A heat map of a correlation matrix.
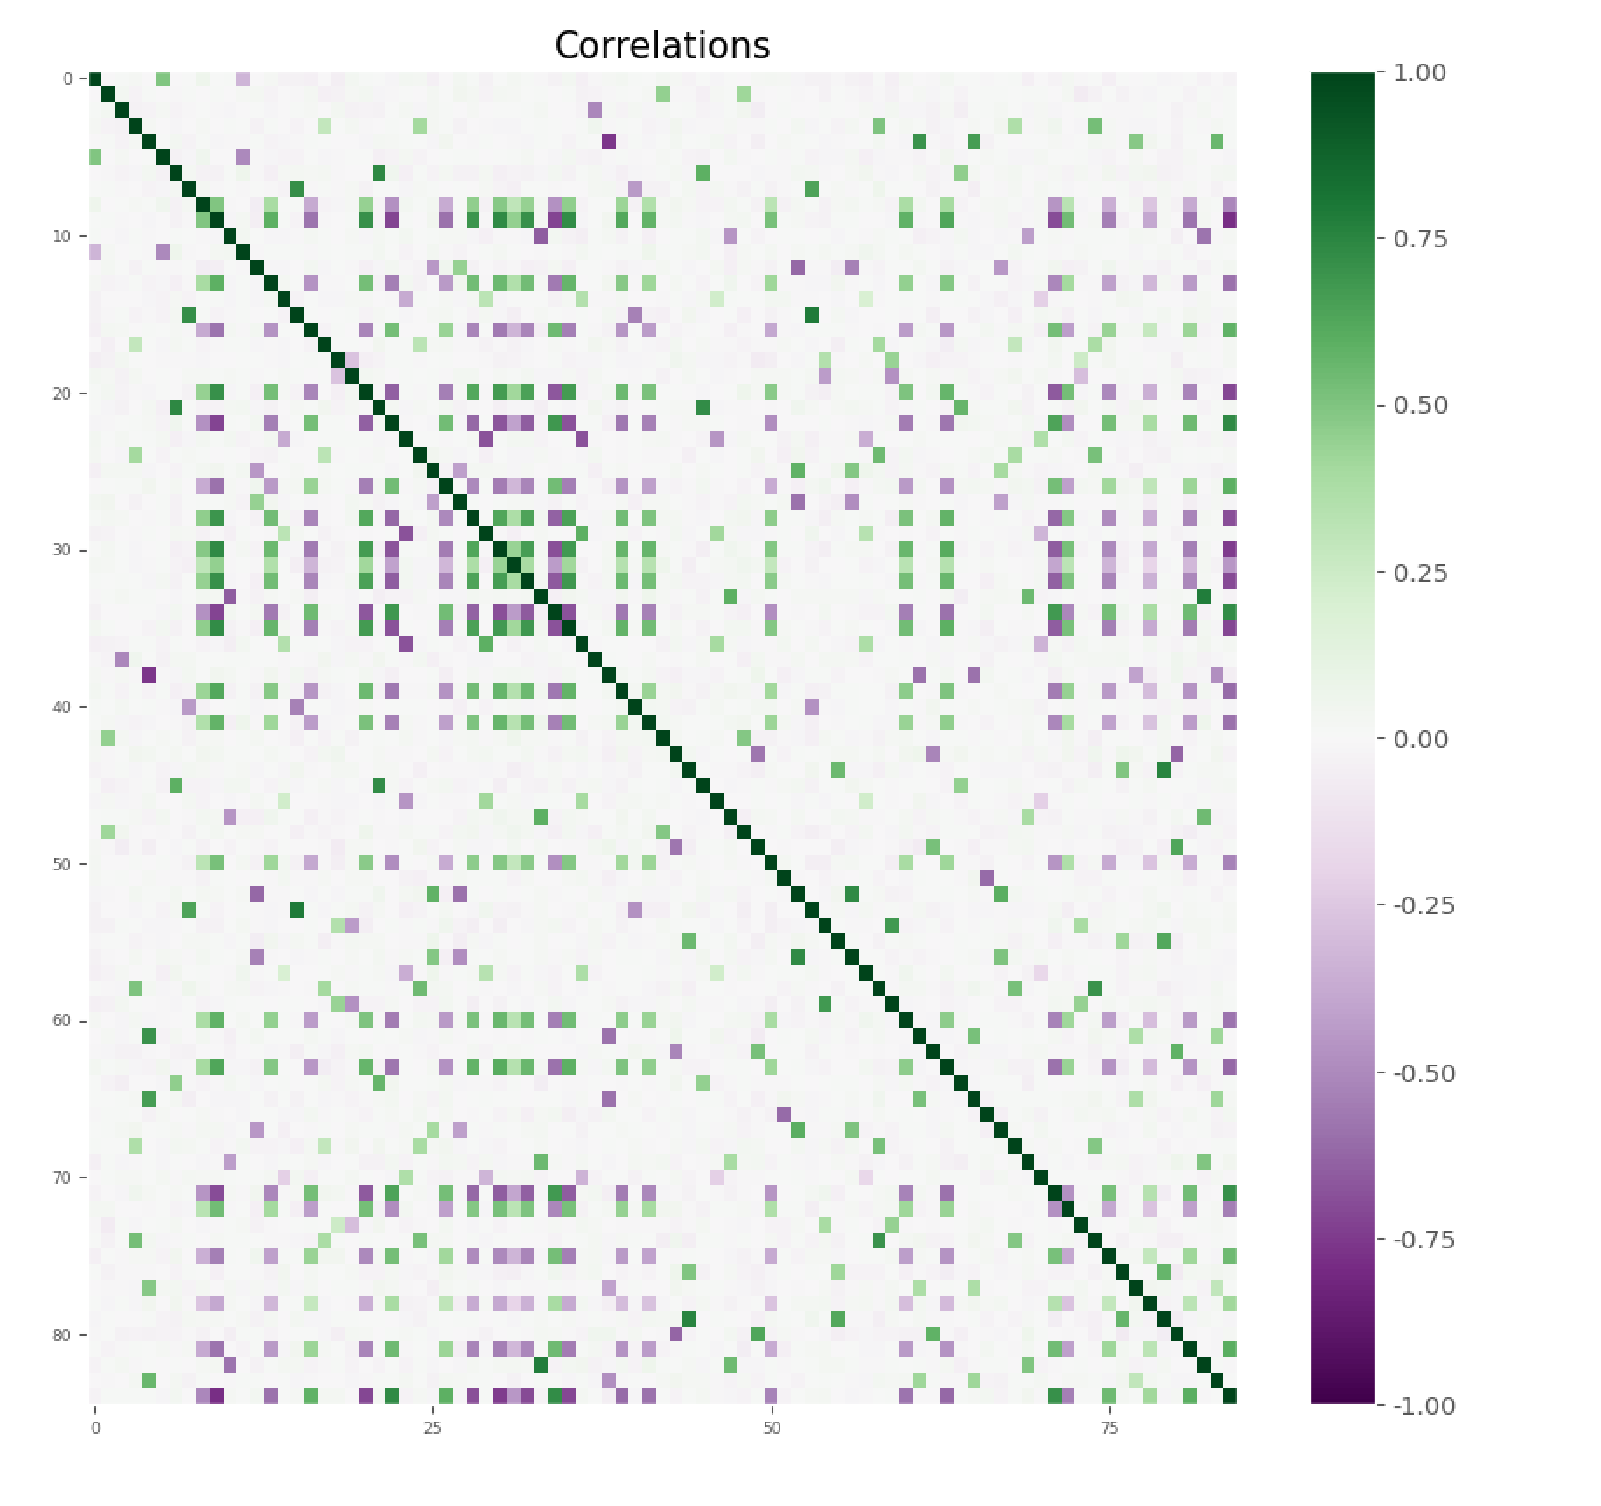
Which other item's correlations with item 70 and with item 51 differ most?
66
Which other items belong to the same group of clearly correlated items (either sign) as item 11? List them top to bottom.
0, 5
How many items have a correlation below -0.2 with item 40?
3
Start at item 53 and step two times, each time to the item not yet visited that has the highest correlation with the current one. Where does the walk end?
7
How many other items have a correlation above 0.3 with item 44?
3
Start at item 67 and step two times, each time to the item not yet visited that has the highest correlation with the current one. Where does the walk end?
56
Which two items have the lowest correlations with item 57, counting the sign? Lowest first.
23, 70
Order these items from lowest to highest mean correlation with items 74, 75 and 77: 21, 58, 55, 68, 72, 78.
72, 55, 21, 78, 68, 58
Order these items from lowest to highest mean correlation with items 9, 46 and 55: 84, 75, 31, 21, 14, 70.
84, 75, 70, 21, 14, 31
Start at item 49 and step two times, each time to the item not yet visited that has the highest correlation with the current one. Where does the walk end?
62
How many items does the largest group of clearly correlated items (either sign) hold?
24
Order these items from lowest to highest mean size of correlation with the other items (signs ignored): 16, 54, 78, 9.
54, 78, 16, 9
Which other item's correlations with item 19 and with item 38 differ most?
4
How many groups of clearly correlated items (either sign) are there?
15
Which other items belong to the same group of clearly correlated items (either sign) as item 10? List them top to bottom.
33, 47, 69, 82
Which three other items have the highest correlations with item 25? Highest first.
52, 56, 67
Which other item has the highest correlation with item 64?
21
